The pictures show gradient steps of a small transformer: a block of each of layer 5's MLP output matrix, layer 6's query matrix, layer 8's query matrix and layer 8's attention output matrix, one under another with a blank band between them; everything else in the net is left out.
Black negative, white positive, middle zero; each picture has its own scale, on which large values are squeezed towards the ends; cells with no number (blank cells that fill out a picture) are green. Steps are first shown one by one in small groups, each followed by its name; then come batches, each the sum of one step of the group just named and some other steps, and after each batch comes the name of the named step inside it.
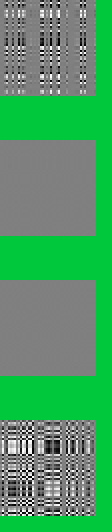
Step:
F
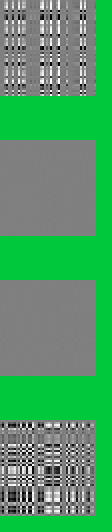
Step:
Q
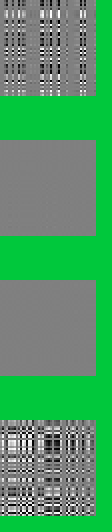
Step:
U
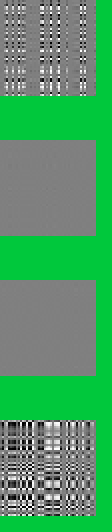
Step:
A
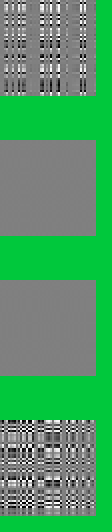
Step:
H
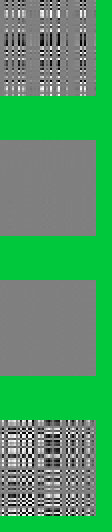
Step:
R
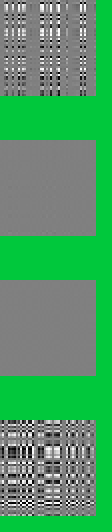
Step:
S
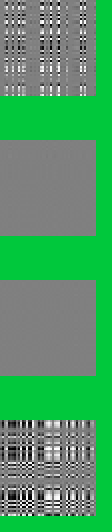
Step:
A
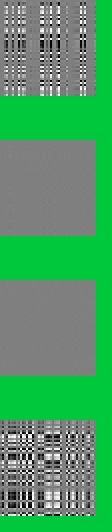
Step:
R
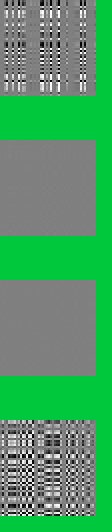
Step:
U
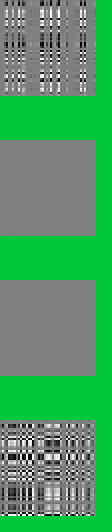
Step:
F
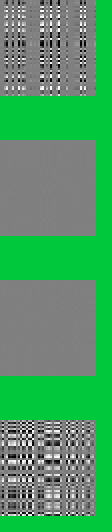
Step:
R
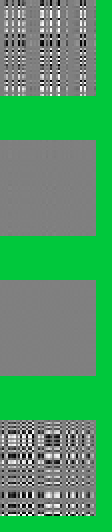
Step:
R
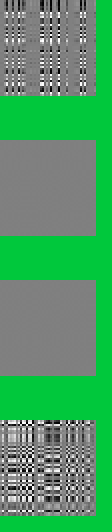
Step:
U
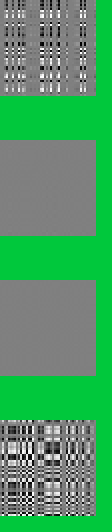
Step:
F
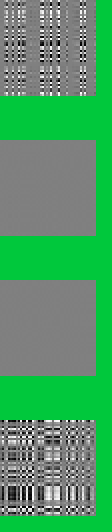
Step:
F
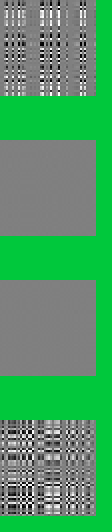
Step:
F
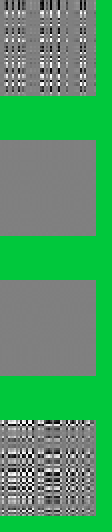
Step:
U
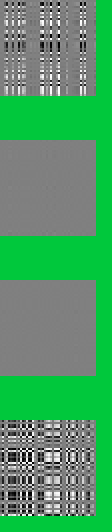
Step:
F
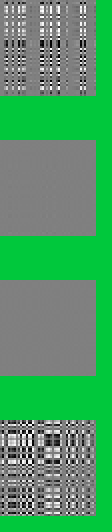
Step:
S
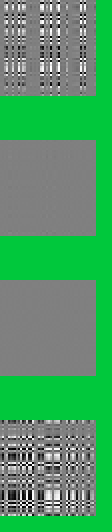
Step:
S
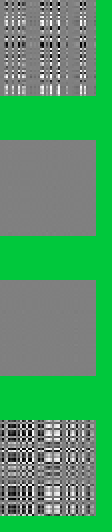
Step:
F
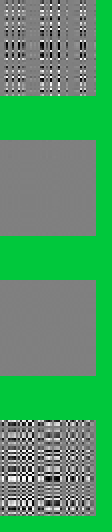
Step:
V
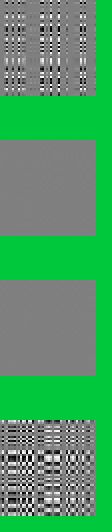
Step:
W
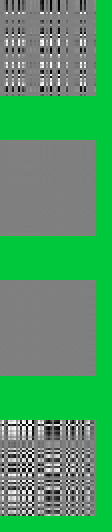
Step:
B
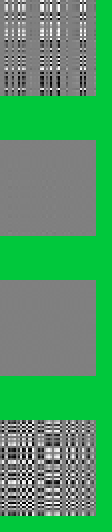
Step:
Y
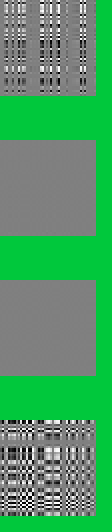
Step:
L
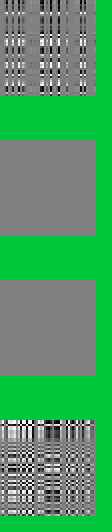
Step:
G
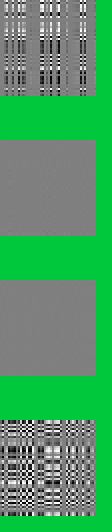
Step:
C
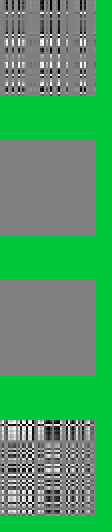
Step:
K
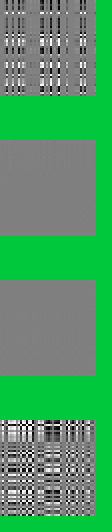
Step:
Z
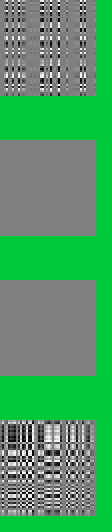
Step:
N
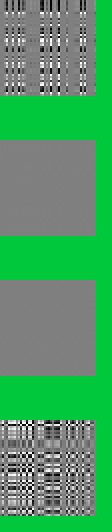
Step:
B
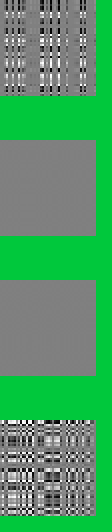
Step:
B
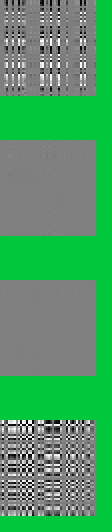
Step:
G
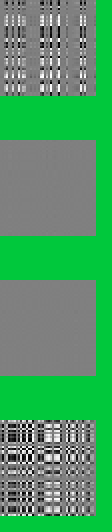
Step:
W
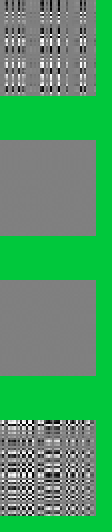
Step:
B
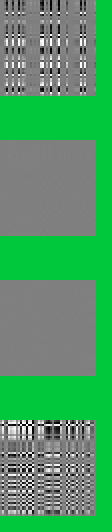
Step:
K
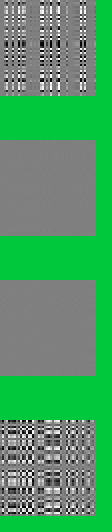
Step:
L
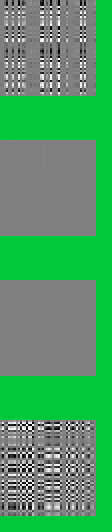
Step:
Z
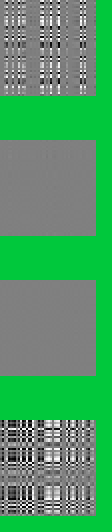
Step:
L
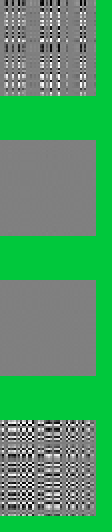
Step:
G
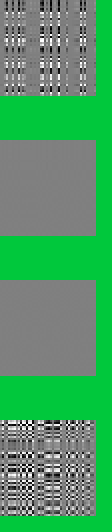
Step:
B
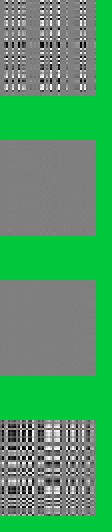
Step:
N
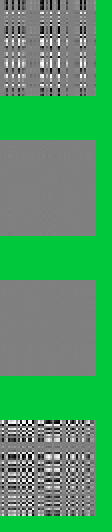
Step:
K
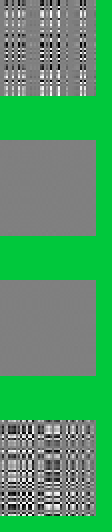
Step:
V
